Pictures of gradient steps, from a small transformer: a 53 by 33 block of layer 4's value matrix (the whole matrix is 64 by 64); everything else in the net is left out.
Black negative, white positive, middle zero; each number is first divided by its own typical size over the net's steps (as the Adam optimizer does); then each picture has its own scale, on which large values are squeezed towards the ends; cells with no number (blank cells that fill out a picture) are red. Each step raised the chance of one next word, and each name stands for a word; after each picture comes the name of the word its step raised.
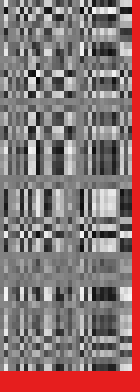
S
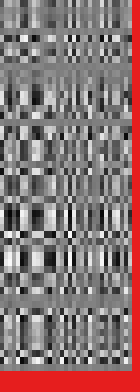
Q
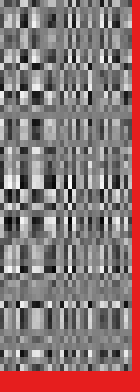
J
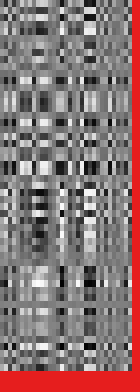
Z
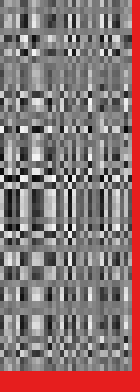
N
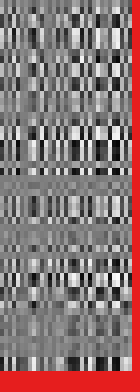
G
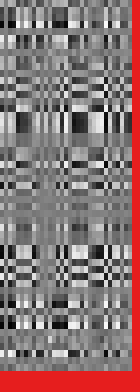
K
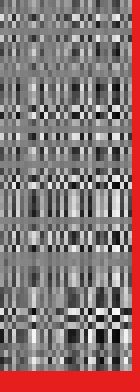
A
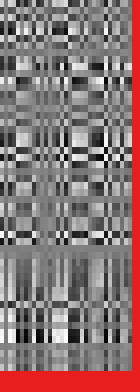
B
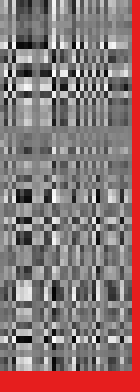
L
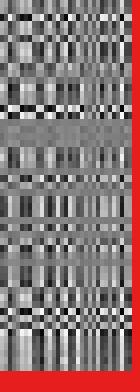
A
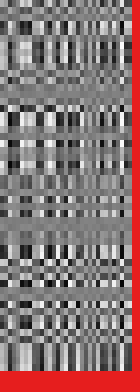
K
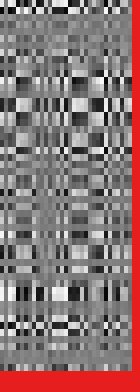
S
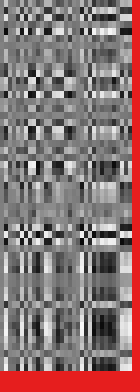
B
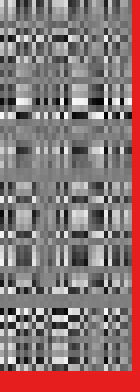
Q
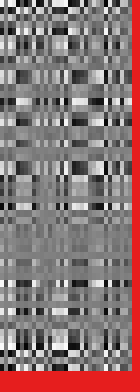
Z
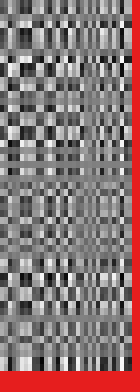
G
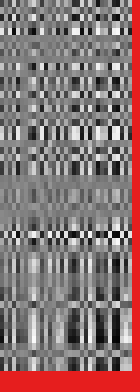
B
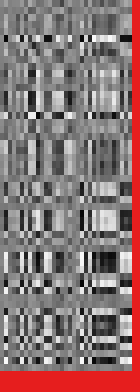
Q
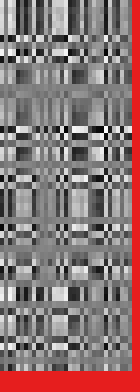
N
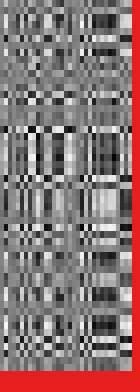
N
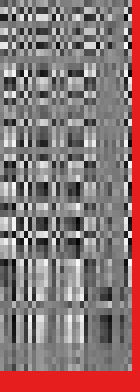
B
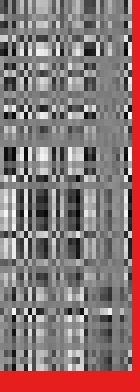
A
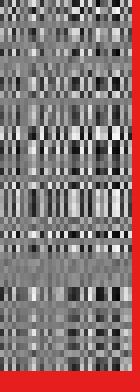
S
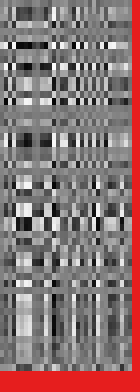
B
